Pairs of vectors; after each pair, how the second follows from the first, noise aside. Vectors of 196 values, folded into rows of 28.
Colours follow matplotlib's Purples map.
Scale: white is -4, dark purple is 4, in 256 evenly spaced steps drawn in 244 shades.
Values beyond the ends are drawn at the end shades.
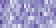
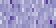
negated, partly zeroed.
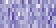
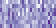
copied.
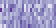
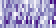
reversed, negated, scaled up.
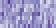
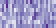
reversed.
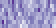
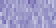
reversed, negated, shrunk.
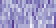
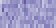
reversed, negated, shrunk.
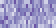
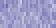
reversed, negated, shrunk.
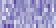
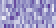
copied.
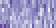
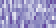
reversed.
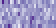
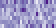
reversed.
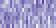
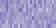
reversed, negated, shrunk.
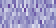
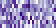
reversed, scaled up.
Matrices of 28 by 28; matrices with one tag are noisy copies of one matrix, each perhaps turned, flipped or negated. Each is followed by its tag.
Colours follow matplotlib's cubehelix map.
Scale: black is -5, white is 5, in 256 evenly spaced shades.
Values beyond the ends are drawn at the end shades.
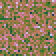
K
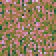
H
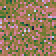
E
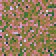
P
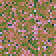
P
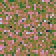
H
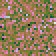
E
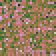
K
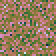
P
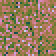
E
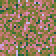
E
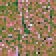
E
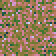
H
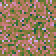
P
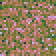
K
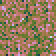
K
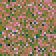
P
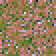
P
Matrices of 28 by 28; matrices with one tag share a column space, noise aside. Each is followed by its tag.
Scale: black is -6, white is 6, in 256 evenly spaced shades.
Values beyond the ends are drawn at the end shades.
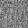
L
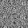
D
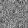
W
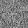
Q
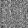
L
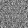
D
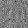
L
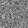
D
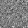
D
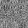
W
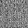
L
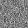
Q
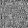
D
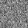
W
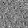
D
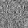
W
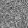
D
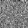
W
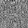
W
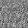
Q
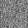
L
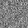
D
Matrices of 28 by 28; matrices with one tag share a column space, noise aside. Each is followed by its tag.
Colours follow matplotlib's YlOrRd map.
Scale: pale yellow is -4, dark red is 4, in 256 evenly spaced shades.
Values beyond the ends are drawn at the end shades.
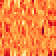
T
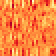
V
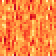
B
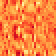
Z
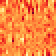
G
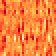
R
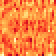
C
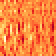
R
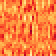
Z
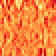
V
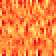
T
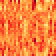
B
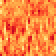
R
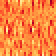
T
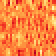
V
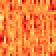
B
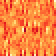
T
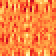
G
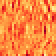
Z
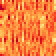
B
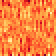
C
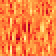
R
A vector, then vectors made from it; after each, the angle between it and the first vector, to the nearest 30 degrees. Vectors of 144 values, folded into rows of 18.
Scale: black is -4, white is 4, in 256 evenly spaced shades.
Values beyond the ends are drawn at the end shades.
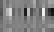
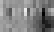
120 degrees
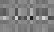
90 degrees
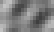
90 degrees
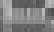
60 degrees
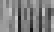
60 degrees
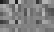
60 degrees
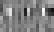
30 degrees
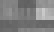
90 degrees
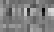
150 degrees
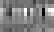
150 degrees
